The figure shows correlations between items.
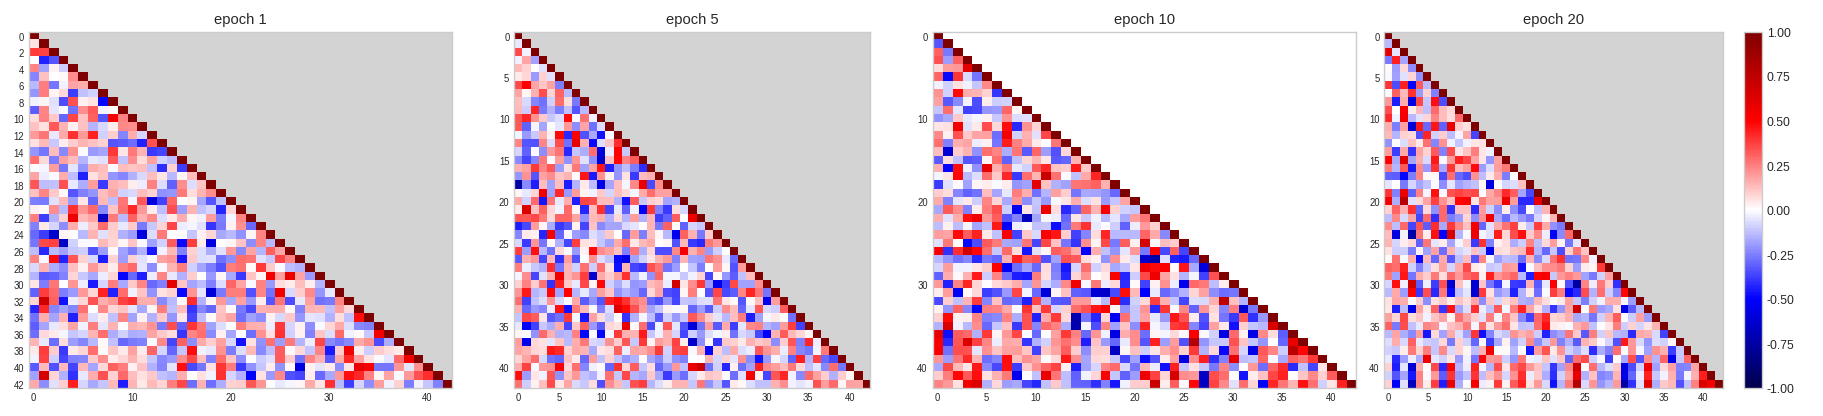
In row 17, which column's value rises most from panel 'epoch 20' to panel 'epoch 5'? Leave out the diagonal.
28
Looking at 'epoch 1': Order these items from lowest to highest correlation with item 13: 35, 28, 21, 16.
16, 35, 21, 28
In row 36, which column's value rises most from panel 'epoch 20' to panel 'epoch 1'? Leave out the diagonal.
35
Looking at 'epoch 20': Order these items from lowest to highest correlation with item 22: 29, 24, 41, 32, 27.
24, 41, 32, 29, 27
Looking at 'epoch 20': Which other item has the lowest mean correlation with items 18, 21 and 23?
13
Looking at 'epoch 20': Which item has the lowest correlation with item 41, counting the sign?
30
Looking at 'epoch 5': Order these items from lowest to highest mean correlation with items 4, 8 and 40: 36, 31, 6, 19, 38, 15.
36, 15, 19, 6, 31, 38
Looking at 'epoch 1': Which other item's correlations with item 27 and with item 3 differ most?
25
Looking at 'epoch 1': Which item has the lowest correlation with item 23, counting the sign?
18
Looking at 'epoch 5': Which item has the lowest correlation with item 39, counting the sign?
29
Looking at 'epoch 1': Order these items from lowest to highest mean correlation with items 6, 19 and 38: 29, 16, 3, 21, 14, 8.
14, 3, 21, 29, 8, 16
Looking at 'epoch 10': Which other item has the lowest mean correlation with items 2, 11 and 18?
31
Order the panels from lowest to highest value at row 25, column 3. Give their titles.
epoch 1, epoch 10, epoch 5, epoch 20
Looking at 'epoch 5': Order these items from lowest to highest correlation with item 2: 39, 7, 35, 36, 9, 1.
35, 36, 1, 7, 39, 9
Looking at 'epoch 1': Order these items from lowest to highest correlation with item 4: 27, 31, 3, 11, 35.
31, 3, 11, 35, 27
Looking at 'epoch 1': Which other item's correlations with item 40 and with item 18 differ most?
33
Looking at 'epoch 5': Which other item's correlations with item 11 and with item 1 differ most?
21
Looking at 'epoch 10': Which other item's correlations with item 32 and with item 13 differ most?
29
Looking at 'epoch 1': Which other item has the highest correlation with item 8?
10
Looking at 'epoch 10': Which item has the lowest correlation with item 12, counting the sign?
23
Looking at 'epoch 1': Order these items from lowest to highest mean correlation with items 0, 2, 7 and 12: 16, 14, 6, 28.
14, 28, 6, 16
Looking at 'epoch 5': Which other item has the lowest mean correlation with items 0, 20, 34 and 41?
18
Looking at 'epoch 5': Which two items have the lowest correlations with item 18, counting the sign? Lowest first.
0, 10
